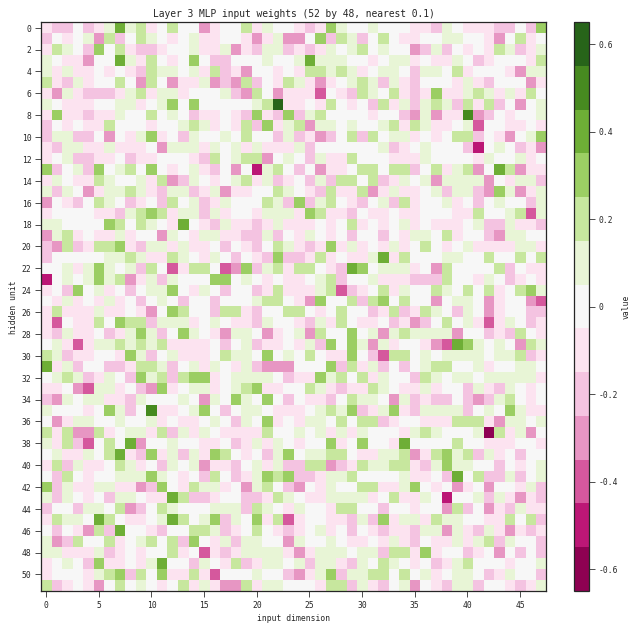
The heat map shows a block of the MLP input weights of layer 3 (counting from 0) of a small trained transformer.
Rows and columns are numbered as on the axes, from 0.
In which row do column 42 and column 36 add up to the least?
27
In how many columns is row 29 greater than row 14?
22
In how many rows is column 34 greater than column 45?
24
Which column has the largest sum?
7
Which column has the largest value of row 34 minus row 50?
16
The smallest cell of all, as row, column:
37, 42
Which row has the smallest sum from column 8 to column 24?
2
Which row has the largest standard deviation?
13
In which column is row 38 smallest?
4
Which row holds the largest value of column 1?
8
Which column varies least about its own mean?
36
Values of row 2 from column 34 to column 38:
0 -0.3 -0.2 0.1 -0.2
